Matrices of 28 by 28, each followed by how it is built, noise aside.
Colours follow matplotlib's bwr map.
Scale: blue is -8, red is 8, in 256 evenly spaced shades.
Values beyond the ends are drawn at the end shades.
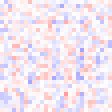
blocks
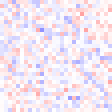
Toeplitz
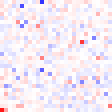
sparse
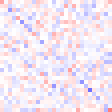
diagonal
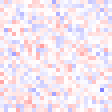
Toeplitz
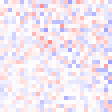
upper triangular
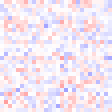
blocks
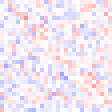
Toeplitz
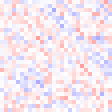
Toeplitz
